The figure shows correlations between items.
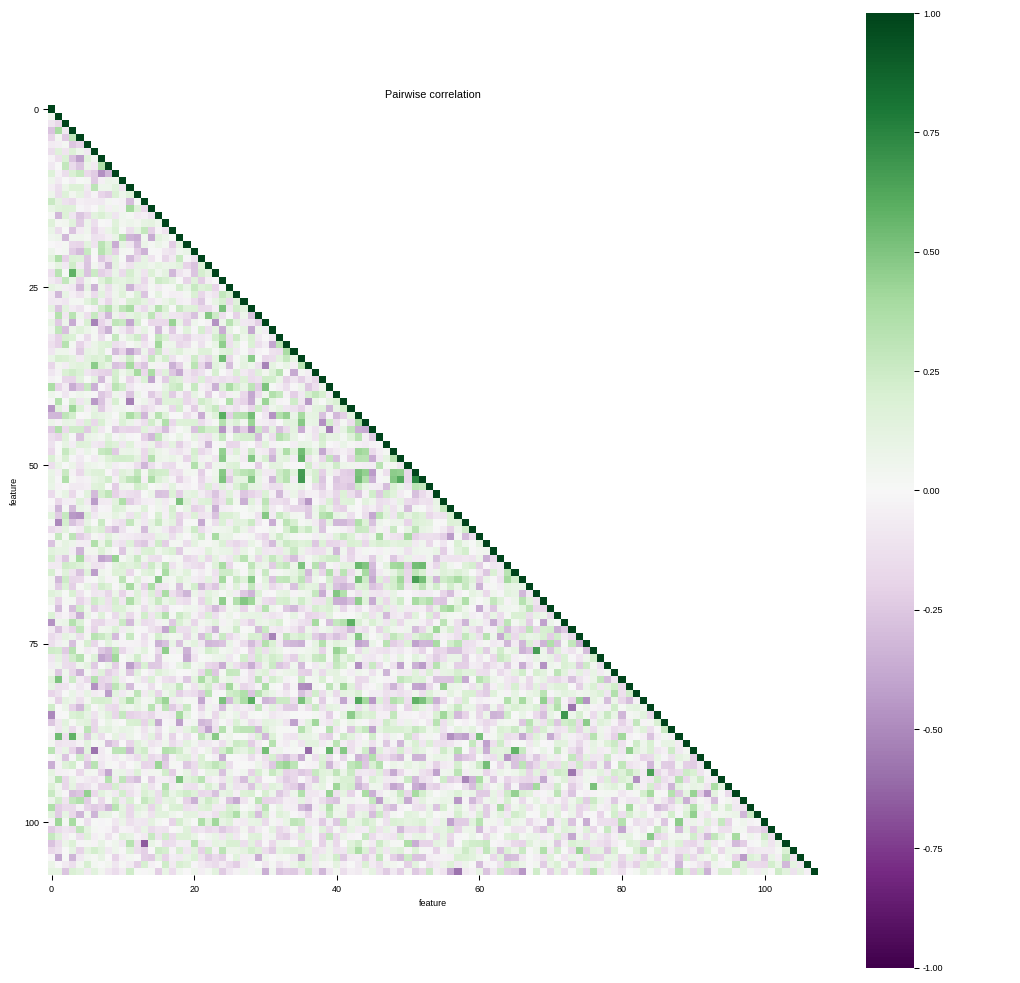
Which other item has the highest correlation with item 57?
30
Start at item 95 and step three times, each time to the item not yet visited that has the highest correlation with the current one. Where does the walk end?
40
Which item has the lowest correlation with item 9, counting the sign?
7
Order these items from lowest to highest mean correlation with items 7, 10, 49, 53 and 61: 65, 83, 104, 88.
88, 65, 104, 83
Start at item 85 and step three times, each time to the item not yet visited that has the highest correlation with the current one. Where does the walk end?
3
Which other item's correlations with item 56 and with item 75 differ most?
66
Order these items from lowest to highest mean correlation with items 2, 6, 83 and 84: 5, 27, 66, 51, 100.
100, 5, 27, 66, 51
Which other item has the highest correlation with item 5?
96
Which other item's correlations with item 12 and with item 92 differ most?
61
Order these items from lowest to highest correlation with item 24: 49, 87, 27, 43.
27, 87, 49, 43
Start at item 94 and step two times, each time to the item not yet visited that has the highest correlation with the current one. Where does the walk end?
55
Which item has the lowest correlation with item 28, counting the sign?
45
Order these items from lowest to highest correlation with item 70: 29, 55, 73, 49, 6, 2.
6, 29, 2, 49, 73, 55
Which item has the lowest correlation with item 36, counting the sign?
90
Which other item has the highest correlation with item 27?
69
